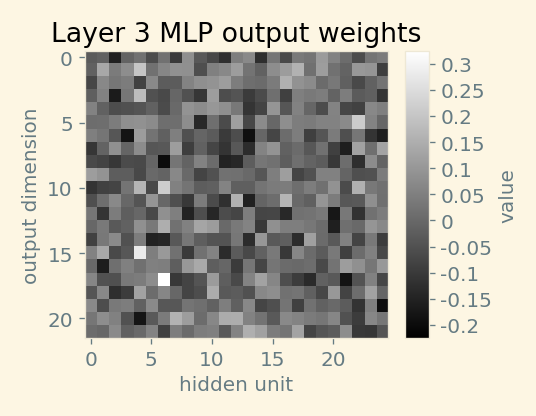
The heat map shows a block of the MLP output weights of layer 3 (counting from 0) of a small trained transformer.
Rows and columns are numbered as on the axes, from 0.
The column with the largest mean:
4
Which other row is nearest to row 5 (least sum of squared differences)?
1
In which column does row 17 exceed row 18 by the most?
6
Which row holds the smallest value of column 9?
5
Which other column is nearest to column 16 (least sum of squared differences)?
12
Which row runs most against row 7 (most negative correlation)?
19
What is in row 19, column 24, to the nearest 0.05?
-0.2
